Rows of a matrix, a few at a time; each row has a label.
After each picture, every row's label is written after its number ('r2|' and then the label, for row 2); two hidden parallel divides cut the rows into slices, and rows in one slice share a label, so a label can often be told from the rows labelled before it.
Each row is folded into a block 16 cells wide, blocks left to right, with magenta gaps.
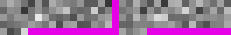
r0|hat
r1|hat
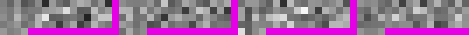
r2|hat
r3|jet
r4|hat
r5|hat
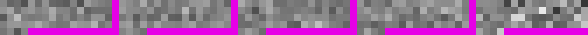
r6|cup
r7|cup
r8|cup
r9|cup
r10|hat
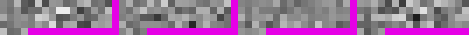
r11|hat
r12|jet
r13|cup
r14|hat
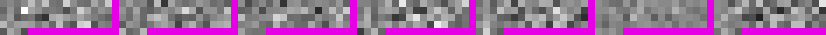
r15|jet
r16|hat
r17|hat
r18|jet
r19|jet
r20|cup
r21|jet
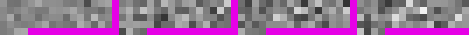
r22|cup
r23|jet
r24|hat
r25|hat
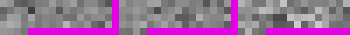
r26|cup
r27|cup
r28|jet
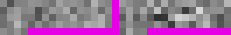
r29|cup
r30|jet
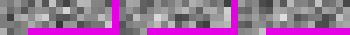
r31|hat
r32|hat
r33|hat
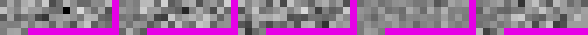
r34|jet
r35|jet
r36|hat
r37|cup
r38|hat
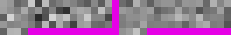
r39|jet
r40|cup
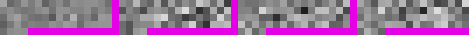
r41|cup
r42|hat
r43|jet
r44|jet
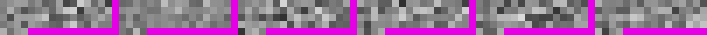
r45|hat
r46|cup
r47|jet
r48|hat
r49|hat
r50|hat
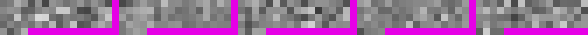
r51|hat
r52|cup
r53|hat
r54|cup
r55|jet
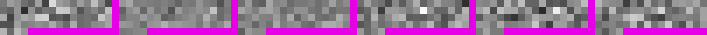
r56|hat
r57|cup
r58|cup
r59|hat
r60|jet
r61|hat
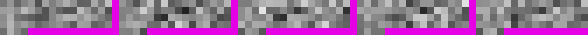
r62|jet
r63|jet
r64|jet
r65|jet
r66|jet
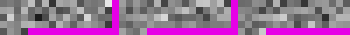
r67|jet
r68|hat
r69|hat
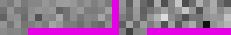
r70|cup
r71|hat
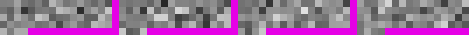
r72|hat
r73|hat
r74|hat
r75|jet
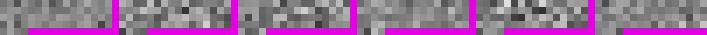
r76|cup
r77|jet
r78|hat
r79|cup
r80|jet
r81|cup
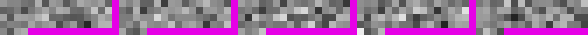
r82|hat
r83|hat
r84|hat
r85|hat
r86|jet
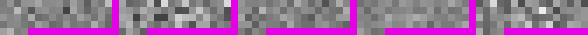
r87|cup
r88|jet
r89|cup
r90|cup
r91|hat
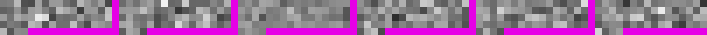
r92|hat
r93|jet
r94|cup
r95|jet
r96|jet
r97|hat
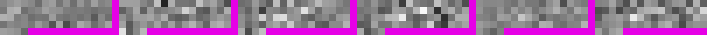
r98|cup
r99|hat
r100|hat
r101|hat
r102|cup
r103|hat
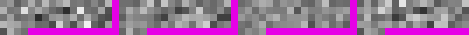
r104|jet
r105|jet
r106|cup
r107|jet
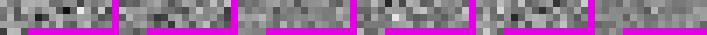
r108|jet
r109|jet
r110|cup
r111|hat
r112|jet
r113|cup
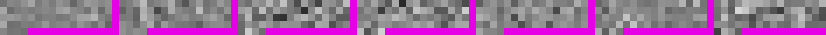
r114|cup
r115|cup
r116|jet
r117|hat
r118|cup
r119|cup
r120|jet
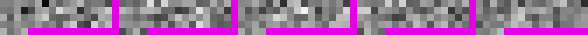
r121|hat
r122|jet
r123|hat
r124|jet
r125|hat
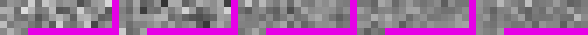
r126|jet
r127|hat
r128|cup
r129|cup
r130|cup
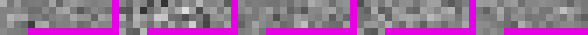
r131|cup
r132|hat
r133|cup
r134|cup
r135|cup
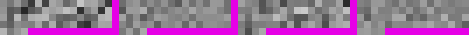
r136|hat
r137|cup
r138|hat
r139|cup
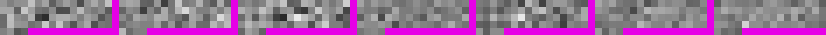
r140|jet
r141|hat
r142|jet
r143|cup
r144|hat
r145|cup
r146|cup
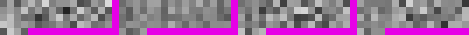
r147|jet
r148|cup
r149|hat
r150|hat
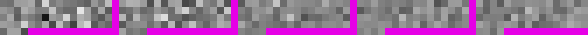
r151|jet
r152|hat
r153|cup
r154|cup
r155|cup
